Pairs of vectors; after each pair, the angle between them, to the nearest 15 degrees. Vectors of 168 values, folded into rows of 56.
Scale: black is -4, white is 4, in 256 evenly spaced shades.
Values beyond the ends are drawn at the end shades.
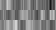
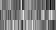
45 degrees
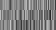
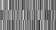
75 degrees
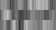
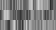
30 degrees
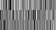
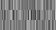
75 degrees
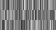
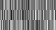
120 degrees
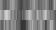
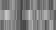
15 degrees
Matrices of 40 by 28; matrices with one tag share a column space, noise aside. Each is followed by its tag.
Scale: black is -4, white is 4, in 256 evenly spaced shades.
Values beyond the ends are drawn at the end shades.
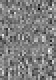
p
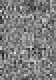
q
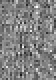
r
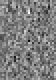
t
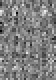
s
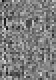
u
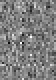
t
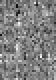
s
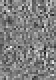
q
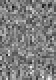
p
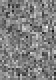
r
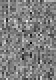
u
